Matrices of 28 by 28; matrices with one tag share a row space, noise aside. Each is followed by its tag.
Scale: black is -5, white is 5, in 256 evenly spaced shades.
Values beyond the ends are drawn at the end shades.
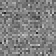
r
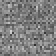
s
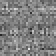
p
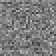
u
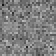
u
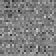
s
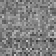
u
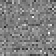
r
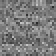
u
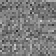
p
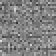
p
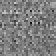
p
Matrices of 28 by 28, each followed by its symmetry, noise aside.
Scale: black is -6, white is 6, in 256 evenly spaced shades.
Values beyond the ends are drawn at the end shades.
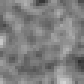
antisymmetric.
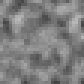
no symmetry.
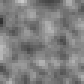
antisymmetric.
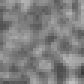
antisymmetric.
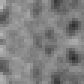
mirrored top to bottom.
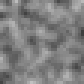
antisymmetric.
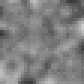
antisymmetric.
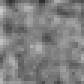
antisymmetric.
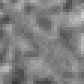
antisymmetric.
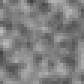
antisymmetric.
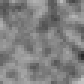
no symmetry.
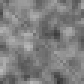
no symmetry.
